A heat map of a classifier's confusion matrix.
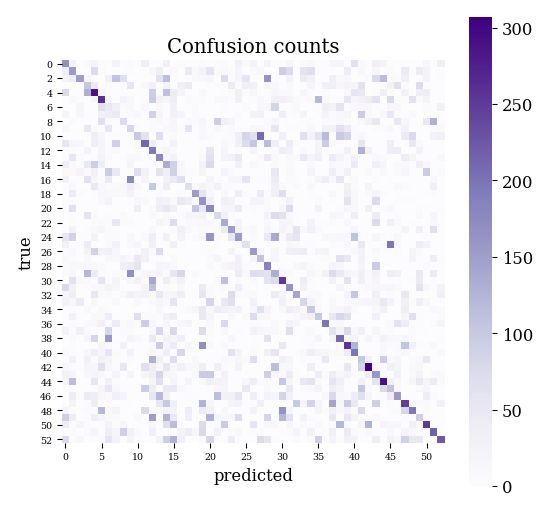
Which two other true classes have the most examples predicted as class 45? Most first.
25, 5
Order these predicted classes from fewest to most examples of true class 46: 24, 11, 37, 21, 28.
11, 28, 24, 37, 21
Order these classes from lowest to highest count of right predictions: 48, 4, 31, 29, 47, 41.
41, 29, 31, 48, 47, 4
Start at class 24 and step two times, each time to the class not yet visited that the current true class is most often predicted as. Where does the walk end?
18
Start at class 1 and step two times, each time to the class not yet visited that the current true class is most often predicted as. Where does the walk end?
12
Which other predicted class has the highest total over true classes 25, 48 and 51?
45
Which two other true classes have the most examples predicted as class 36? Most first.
10, 11
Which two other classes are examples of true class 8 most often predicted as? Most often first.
51, 21
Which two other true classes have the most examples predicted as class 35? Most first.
5, 52
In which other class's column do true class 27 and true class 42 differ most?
29
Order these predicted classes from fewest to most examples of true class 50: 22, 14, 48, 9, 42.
9, 48, 14, 22, 42
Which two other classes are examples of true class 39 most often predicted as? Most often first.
19, 40
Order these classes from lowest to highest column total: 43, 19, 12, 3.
3, 43, 19, 12
